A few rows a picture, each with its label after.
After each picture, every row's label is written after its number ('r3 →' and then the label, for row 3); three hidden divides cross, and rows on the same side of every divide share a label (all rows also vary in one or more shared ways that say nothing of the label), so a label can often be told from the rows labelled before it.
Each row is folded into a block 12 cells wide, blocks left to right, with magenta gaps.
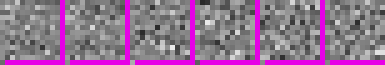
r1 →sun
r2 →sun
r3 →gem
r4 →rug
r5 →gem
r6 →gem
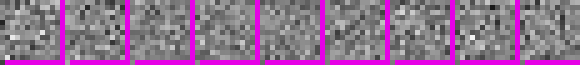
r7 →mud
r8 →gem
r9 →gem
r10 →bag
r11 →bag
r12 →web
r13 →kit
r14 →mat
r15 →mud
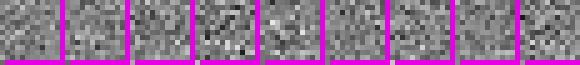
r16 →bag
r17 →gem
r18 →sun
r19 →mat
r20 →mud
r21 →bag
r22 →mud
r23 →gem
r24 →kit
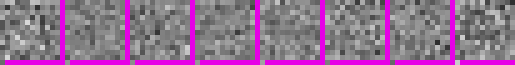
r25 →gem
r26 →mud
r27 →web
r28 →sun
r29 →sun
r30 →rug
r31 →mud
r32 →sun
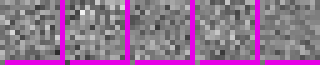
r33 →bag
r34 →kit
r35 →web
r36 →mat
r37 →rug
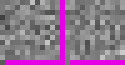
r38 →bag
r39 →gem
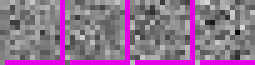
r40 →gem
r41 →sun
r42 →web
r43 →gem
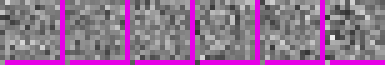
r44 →bag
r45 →rug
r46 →kit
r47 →mat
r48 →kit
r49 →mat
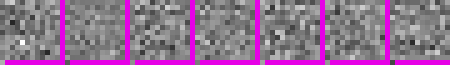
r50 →mat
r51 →sun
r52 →gem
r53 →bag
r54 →web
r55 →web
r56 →sun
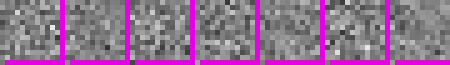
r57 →web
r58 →mat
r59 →bag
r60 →rug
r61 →sun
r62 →mud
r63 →kit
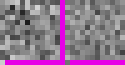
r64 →web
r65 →kit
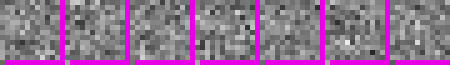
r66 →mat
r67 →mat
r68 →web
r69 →mat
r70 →gem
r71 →mat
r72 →sun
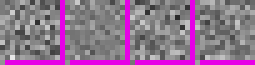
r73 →rug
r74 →gem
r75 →gem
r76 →rug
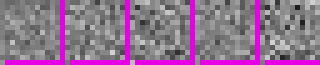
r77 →mud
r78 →rug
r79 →kit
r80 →sun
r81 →mud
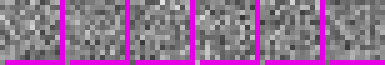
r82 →mat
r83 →mud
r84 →gem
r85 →mud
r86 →gem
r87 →web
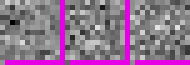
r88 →bag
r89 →rug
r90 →sun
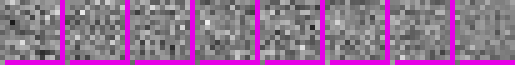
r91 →rug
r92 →bag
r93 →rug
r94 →mat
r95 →mat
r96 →mud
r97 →web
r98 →gem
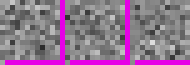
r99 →gem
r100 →web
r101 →rug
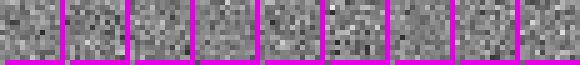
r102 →sun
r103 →gem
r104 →kit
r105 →gem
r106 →sun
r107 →sun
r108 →gem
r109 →web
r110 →web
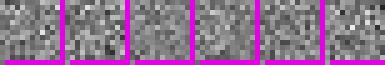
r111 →kit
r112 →mud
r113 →gem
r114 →bag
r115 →mat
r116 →bag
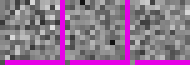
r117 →mud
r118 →web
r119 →sun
